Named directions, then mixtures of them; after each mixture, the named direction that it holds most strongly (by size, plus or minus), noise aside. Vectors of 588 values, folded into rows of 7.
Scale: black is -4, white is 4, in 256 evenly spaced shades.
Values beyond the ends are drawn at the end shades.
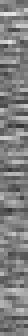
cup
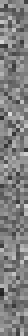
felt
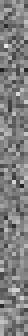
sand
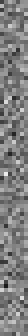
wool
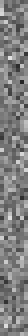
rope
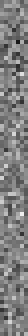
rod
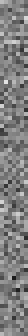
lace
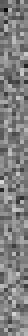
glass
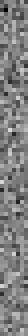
glass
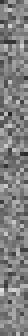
felt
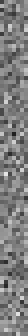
wool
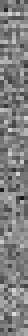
glass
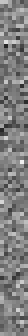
lace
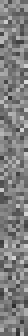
felt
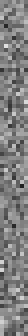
sand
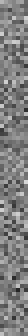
lace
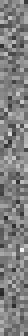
felt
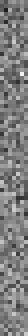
glass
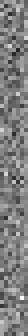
sand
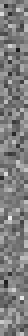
wool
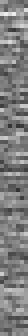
cup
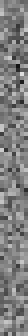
rod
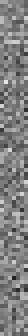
lace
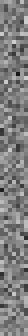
lace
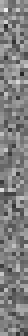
glass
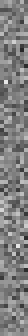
lace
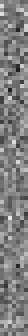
rope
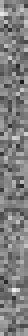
sand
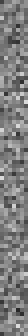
rod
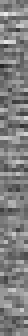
cup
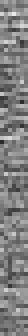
cup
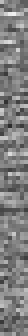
cup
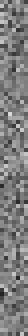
felt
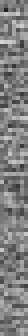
cup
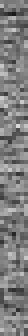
cup
